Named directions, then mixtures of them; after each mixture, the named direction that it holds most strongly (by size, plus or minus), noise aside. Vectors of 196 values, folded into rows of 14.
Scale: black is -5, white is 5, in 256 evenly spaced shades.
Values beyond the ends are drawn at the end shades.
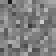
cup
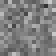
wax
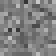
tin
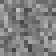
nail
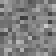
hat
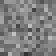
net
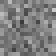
nail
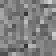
wax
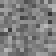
hat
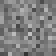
net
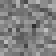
tin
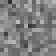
cup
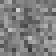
nail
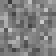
cup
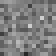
net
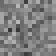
tin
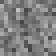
nail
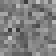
tin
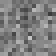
hat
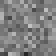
net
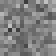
tin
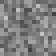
nail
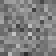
net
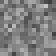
wax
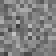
net
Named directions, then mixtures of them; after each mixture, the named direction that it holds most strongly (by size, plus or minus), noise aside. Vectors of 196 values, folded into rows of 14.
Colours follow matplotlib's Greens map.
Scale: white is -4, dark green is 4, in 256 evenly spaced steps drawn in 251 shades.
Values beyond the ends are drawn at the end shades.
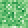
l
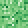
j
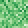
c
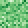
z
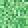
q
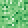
j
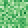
q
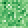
l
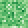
l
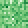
j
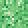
j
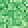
c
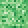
l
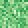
q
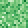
z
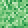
c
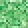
z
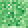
l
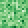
l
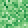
c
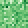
j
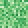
q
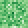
l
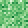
j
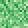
c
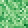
c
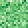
z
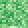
l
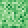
l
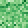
z
